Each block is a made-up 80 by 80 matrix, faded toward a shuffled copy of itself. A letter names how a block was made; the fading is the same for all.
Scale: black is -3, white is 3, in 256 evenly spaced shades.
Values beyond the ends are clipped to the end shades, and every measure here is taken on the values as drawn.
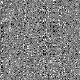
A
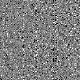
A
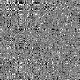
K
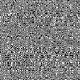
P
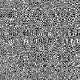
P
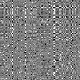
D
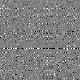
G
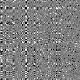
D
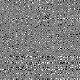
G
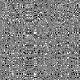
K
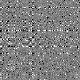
G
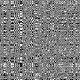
D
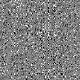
A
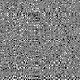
K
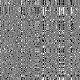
D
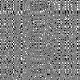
D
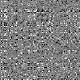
K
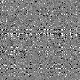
G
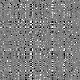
D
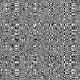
D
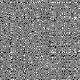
K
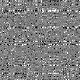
G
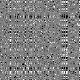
D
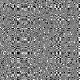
D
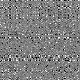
G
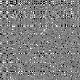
G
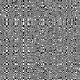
D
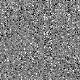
A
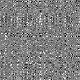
K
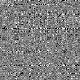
P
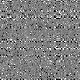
G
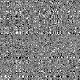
P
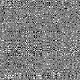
K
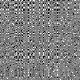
D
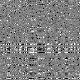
G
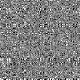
P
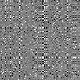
D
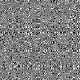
K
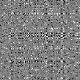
G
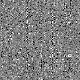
A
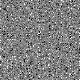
A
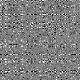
G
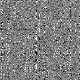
A
